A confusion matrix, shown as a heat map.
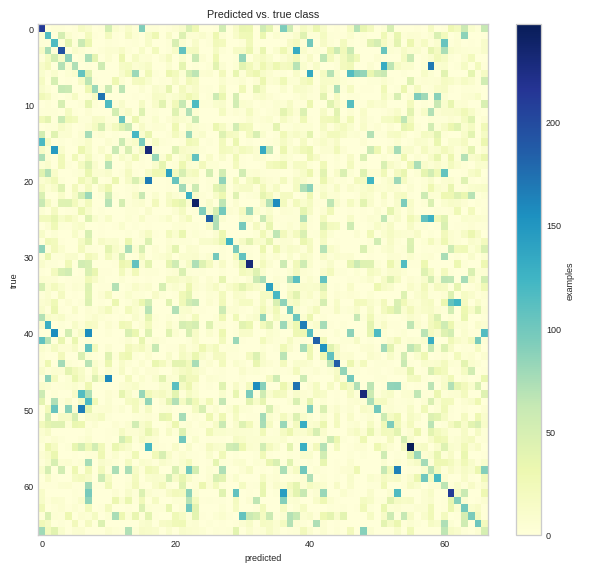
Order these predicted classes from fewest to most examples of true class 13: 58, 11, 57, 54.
57, 11, 54, 58
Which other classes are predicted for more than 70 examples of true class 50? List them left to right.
2, 4, 6, 40
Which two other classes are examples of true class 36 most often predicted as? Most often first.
62, 61
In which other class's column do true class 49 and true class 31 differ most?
54
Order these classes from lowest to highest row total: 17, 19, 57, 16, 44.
57, 17, 44, 19, 16
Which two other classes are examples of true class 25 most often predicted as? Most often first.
58, 57
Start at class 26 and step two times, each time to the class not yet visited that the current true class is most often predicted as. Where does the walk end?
60
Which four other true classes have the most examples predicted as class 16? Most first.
20, 55, 49, 37
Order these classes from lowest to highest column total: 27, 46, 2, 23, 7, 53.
46, 53, 2, 27, 23, 7
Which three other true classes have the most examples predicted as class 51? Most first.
5, 3, 42
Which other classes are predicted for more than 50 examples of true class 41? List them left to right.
0, 1, 29, 58, 65
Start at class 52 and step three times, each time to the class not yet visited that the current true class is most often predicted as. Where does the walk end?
63
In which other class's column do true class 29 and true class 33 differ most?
38
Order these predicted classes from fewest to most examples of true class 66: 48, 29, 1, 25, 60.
25, 1, 29, 60, 48
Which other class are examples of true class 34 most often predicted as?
11
